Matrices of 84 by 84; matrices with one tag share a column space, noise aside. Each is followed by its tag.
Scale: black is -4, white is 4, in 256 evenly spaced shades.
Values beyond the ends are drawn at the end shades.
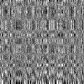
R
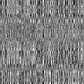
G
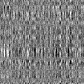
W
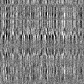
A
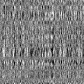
W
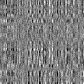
G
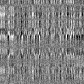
A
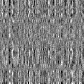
G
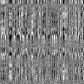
A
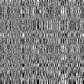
R
